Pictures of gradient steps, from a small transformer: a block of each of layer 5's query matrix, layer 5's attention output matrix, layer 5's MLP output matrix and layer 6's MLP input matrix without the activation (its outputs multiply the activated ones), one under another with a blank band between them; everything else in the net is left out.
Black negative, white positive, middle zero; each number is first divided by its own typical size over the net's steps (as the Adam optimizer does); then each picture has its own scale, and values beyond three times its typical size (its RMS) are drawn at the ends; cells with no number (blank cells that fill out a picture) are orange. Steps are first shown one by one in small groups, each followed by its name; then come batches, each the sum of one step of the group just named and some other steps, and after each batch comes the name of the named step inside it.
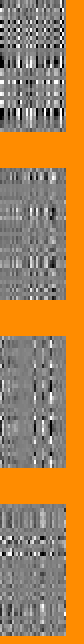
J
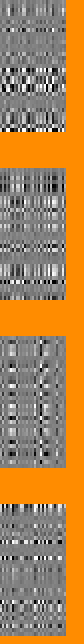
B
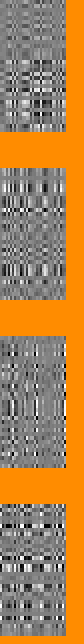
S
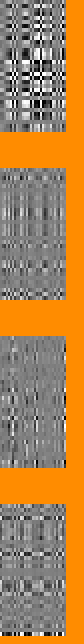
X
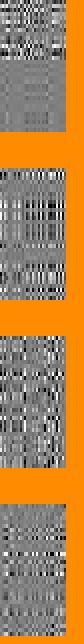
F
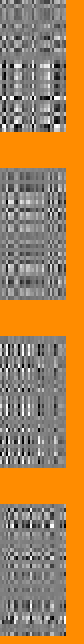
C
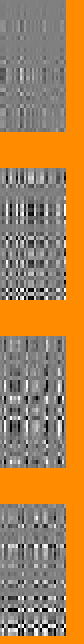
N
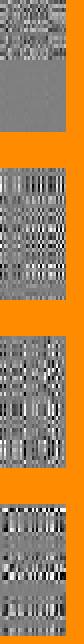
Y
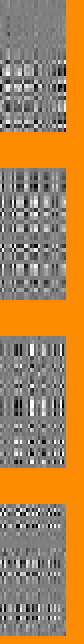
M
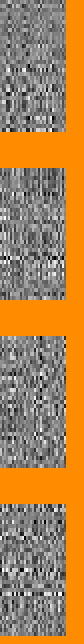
Y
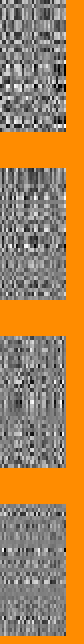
M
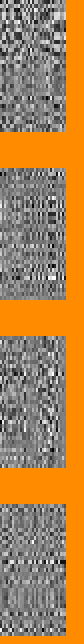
F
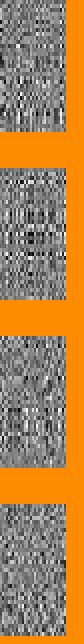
J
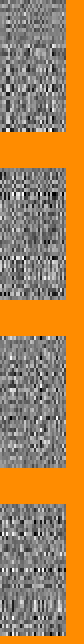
F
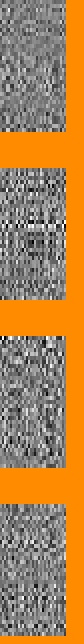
B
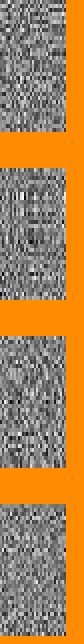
X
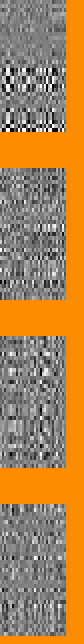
B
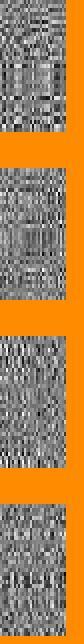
C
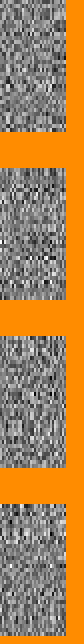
B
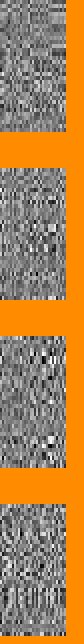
X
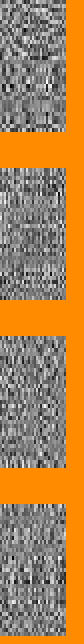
B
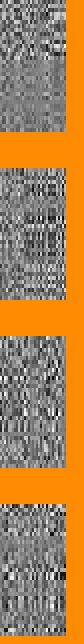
Y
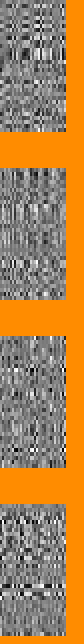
X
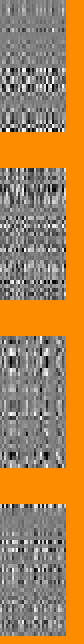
B
